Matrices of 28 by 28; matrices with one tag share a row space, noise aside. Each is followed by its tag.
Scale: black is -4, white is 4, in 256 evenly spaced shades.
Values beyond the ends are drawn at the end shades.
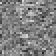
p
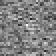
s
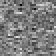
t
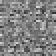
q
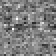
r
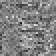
p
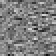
t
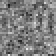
s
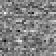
r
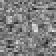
t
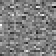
q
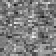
t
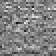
r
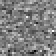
s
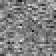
t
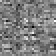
r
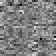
t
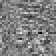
p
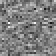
s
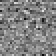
q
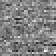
r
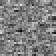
t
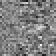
p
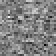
s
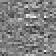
s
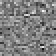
q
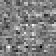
r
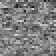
r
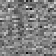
s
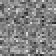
q
